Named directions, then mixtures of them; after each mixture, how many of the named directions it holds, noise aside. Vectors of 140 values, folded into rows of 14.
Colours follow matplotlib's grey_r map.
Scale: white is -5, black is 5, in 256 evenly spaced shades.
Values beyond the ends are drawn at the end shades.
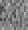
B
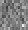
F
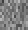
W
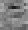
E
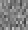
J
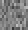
four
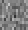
four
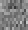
two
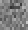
four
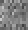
four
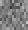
four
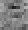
one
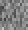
one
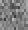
two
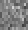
four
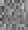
three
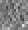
three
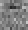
three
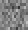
three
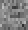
three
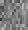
four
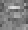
one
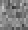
three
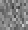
four
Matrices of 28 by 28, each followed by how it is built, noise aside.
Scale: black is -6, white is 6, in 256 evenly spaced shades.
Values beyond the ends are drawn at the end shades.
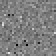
sparse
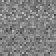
repeating columns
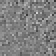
upper triangular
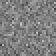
repeating columns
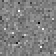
sparse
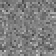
repeating columns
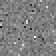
sparse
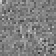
block diagonal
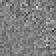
upper triangular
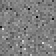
sparse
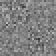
block diagonal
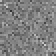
diagonal
